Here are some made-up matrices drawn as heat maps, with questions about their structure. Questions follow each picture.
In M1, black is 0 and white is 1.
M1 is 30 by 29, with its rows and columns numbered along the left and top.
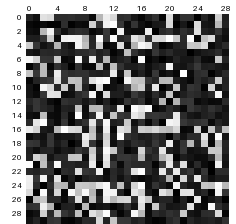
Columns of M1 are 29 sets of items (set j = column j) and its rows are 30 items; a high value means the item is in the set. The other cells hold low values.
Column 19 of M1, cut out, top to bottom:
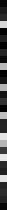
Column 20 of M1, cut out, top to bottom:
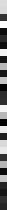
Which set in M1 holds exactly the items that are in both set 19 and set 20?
6
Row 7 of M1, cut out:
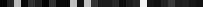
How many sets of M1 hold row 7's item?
4
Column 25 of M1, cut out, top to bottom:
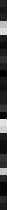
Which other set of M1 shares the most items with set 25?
8
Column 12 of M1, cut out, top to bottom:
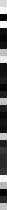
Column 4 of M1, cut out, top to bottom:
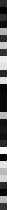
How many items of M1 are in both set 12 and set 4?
2
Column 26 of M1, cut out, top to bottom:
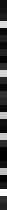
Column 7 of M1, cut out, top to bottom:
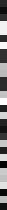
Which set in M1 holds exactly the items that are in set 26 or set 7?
16
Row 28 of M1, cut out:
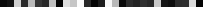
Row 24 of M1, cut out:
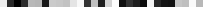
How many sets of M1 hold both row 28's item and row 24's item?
8
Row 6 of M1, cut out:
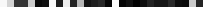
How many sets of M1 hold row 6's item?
8
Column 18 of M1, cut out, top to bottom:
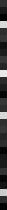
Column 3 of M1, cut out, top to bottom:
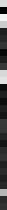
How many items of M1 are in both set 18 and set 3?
3
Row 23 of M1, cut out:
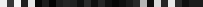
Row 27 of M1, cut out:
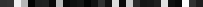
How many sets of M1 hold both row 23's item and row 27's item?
1
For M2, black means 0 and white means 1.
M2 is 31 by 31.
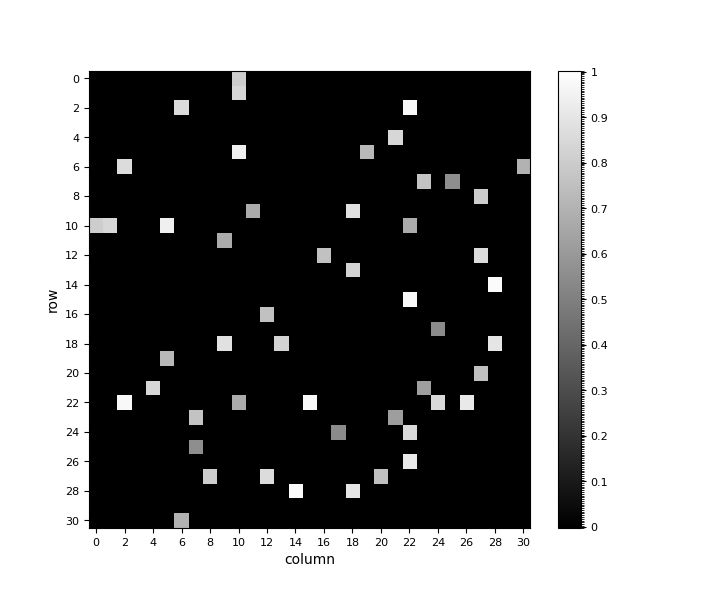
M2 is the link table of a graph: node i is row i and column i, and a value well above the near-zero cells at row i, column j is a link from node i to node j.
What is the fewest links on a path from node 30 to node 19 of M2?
6
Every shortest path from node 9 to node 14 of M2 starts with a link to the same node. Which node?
node 18
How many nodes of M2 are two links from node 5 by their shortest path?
3
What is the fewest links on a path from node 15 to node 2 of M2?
2
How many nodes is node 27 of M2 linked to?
3
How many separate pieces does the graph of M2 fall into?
6
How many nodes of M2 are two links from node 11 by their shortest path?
1
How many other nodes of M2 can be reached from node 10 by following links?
12
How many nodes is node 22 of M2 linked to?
5
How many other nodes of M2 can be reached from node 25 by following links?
4
